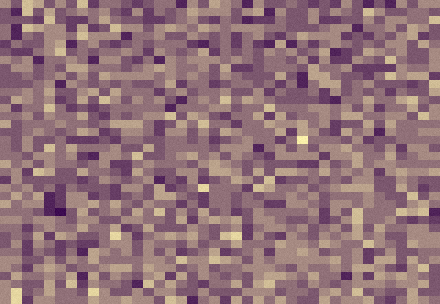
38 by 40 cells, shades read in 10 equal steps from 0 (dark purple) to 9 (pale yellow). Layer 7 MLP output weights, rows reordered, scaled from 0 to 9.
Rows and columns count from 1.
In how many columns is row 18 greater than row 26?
12
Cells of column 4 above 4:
12
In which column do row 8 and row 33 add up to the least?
4
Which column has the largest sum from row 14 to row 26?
28
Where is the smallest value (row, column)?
27, 6
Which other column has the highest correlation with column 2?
33
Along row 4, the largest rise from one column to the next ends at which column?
3
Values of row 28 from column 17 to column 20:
6 2 5 6
